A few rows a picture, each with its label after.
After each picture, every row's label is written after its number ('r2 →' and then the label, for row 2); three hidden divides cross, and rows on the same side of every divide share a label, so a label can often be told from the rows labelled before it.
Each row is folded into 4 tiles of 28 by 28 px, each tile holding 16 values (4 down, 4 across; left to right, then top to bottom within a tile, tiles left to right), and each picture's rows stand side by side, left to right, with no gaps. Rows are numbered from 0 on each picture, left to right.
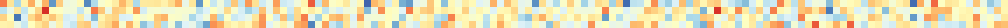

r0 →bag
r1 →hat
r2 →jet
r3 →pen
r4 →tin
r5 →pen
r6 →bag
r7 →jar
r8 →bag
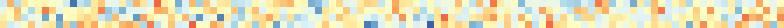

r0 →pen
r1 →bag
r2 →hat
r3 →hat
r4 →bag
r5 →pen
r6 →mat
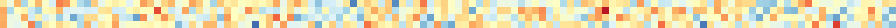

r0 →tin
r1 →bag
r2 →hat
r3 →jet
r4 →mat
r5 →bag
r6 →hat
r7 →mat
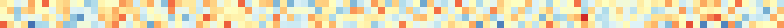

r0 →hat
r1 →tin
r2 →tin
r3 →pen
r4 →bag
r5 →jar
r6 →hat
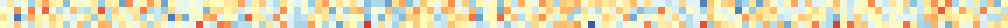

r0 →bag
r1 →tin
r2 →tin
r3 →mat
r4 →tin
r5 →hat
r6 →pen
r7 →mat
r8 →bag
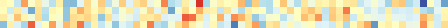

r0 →mat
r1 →jet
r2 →jar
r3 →tin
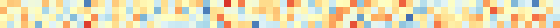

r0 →tin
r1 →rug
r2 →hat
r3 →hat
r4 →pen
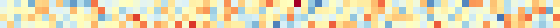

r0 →pen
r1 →mat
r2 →hat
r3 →bag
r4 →jet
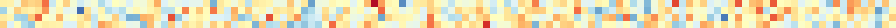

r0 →bag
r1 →bag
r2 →hat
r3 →pen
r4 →jet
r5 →tin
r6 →jar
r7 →rug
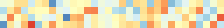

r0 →mat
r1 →jet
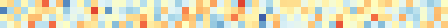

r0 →pen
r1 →mat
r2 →jar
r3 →hat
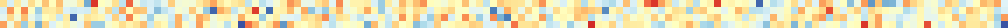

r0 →tin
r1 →jar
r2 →jar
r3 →rug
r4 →jar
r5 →jar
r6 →hat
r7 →pen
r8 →mat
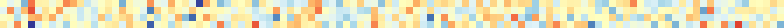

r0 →hat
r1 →tin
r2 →mat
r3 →jet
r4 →hat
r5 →hat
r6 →mat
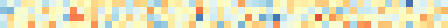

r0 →mat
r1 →jet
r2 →jar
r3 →pen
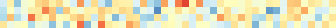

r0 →bag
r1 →rug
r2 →rug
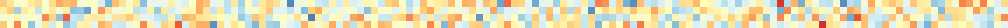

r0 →hat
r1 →mat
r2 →bag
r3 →mat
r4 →tin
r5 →pen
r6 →jet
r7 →jet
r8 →rug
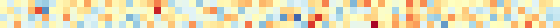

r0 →rug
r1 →bag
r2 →tin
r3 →jet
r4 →pen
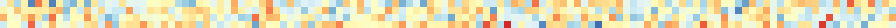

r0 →pen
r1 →mat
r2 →bag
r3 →pen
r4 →rug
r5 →tin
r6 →pen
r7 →rug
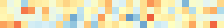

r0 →hat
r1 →bag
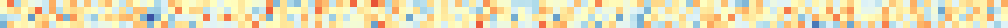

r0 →jet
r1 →jar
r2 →pen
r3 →tin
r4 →pen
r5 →tin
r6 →jet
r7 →hat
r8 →jar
